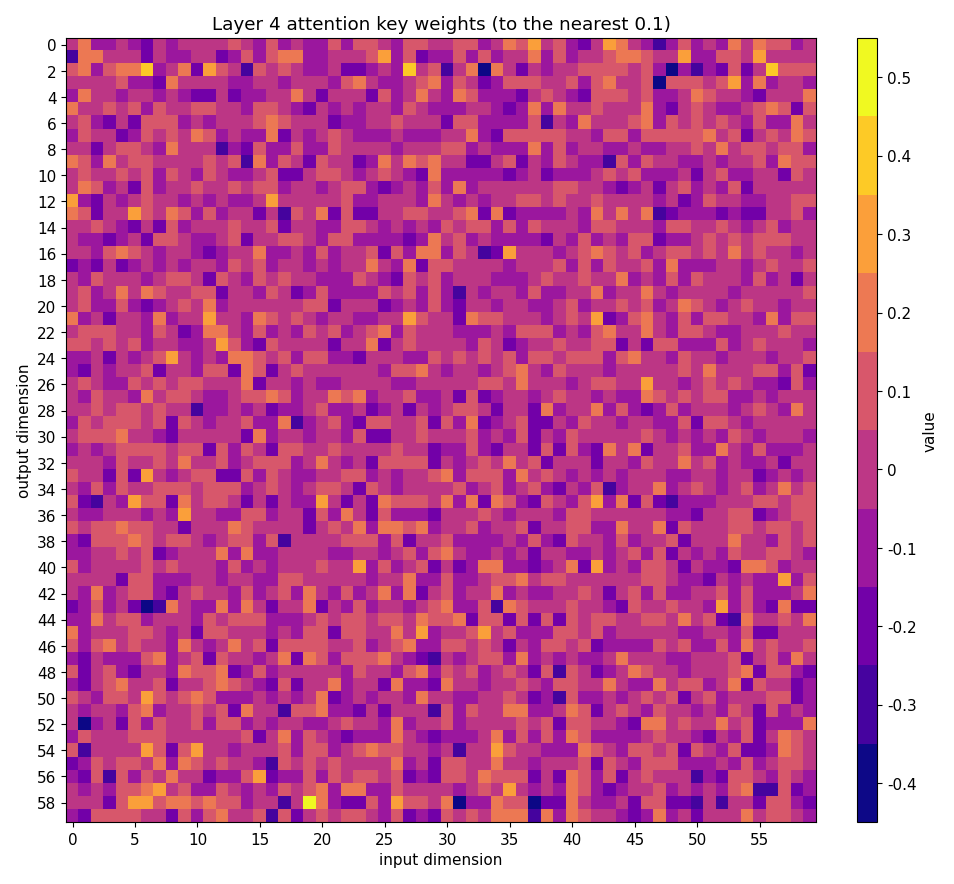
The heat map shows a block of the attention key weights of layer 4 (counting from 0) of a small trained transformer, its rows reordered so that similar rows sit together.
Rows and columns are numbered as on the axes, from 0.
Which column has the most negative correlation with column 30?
1
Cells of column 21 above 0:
14
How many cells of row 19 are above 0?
15
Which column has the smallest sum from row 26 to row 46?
37
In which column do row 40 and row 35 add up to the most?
42
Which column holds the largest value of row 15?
29
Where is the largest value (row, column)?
58, 19
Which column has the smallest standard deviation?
51
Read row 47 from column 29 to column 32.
-0.3 0 -0.1 0
